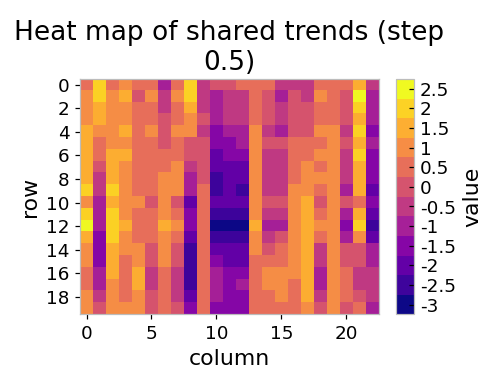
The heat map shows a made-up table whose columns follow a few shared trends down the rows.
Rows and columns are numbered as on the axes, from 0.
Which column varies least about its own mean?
19
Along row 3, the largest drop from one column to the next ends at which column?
22
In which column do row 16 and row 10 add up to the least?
8
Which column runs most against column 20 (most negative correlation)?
0
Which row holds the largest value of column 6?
12
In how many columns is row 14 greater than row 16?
8
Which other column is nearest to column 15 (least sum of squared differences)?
14
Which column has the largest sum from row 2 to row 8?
21
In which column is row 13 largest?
2
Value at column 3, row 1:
1.5
